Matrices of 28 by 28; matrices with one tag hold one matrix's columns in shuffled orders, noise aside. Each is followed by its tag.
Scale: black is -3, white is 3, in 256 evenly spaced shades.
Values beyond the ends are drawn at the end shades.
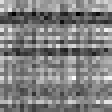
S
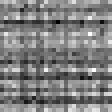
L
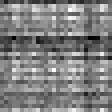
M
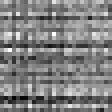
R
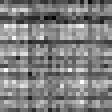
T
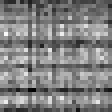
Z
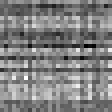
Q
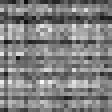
T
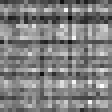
T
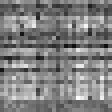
Q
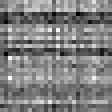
S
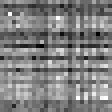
Q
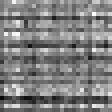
R
